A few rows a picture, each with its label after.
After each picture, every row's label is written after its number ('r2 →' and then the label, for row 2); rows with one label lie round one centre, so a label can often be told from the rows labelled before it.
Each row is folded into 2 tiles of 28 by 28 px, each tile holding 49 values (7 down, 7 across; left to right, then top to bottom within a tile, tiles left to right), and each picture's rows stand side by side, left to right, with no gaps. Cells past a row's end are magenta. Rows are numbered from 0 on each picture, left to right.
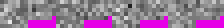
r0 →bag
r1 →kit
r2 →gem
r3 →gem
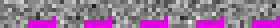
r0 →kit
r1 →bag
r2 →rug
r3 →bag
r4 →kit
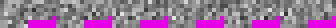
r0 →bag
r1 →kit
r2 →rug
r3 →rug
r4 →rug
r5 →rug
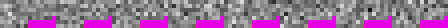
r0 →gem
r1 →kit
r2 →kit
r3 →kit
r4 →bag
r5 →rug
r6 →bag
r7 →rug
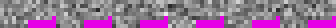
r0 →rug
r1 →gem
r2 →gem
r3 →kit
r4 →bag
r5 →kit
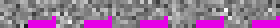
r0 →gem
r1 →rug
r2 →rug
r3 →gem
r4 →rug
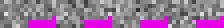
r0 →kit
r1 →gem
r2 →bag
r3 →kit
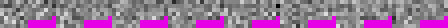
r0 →rug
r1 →rug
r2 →bag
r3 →rug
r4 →rug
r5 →gem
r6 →kit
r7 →kit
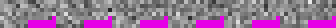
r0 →gem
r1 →gem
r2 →rug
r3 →rug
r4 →rug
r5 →rug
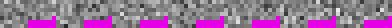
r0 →kit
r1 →bag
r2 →gem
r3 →gem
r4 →rug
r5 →rug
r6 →rug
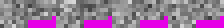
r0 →gem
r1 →bag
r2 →bag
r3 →kit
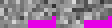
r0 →rug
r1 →bag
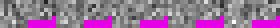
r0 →rug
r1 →bag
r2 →rug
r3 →rug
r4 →bag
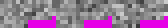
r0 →rug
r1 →bag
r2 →gem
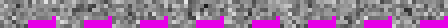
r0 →gem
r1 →bag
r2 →kit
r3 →bag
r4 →gem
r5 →gem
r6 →bag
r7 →kit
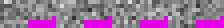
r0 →kit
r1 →bag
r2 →rug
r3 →gem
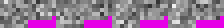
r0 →kit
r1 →rug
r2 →bag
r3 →bag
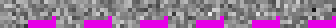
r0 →gem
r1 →rug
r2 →bag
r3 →rug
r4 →kit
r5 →bag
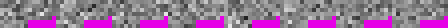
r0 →rug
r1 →bag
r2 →gem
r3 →gem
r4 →rug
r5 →bag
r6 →rug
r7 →rug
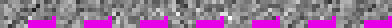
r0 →bag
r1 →bag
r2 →rug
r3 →gem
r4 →rug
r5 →bag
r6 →bag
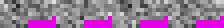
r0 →gem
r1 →gem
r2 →gem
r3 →gem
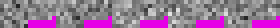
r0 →gem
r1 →rug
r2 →bag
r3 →rug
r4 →rug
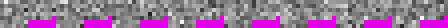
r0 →kit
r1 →kit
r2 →kit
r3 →rug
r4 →gem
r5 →gem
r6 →gem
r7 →bag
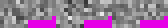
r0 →rug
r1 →gem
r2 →kit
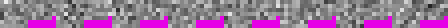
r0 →kit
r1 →gem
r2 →rug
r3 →kit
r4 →kit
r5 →bag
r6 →gem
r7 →bag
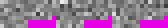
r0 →kit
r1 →kit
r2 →rug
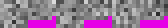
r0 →gem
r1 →rug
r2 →rug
